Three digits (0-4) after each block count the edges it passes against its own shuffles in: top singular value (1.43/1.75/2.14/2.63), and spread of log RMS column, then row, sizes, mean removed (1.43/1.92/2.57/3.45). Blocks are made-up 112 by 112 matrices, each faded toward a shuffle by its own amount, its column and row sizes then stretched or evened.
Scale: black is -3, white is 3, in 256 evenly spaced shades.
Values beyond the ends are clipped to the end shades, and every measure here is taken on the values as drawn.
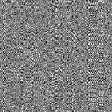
4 3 1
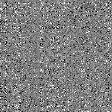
1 3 3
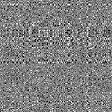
4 2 3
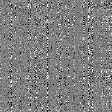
2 4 2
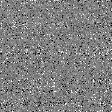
0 2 3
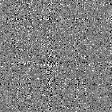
1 3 3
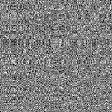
4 2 1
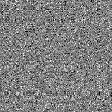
3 0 0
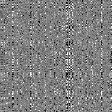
4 4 1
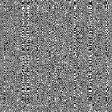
4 4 1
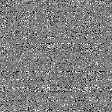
1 2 4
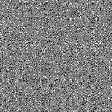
3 0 1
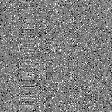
3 1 0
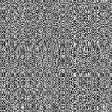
4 4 0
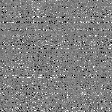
0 2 4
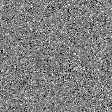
0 1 0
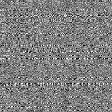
4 0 4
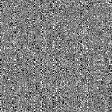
3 3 1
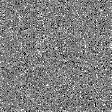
2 2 1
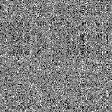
3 2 0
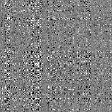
3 4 3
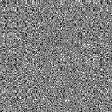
4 2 0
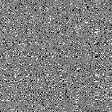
3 0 3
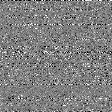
2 0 4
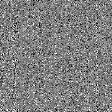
1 3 2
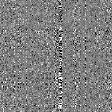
3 4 2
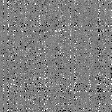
0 4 3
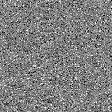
2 0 0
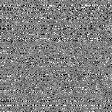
3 0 4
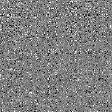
2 3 3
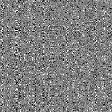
3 3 1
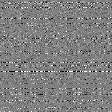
4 0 4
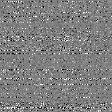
2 2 4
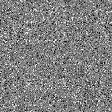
2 0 1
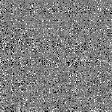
1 3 3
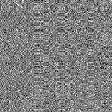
4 0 1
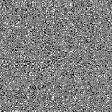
3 1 1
